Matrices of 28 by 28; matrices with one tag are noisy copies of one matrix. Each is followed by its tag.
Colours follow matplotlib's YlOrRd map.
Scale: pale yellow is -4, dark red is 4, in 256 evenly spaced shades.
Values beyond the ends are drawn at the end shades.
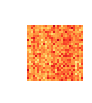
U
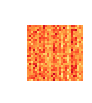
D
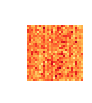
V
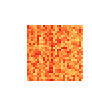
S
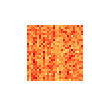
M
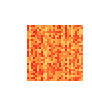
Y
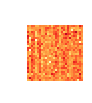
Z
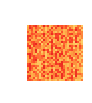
V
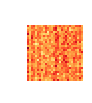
Z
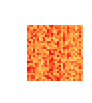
S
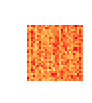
Z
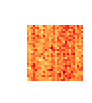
U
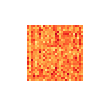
Z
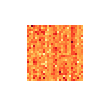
D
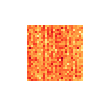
V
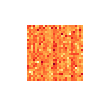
D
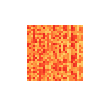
D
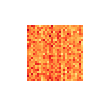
S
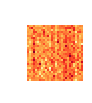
U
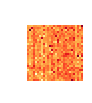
U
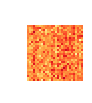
U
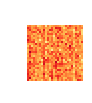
V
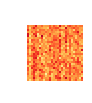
Y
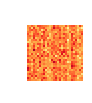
D
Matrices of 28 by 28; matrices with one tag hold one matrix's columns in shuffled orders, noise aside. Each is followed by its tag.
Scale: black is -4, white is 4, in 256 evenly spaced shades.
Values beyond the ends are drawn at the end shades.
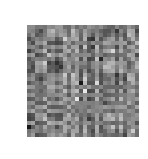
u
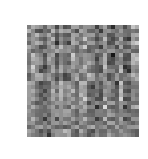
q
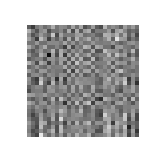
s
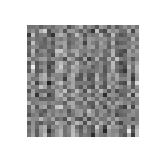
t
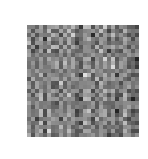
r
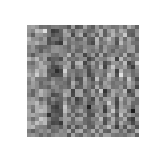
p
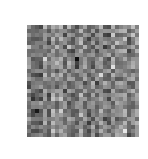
r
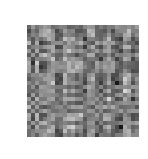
u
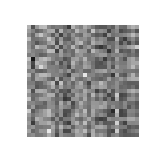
r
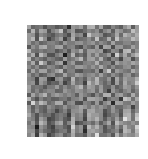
s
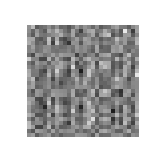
p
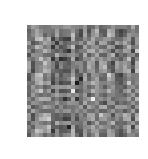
u
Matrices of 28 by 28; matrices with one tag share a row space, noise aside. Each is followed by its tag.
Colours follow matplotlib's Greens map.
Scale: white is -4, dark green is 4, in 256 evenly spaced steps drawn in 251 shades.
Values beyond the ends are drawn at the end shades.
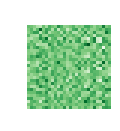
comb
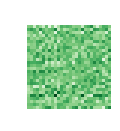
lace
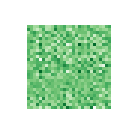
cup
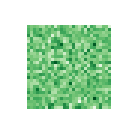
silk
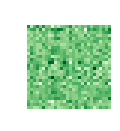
silk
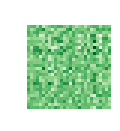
silk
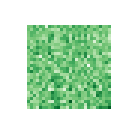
silk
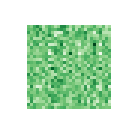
silk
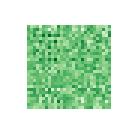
lace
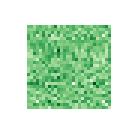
lace
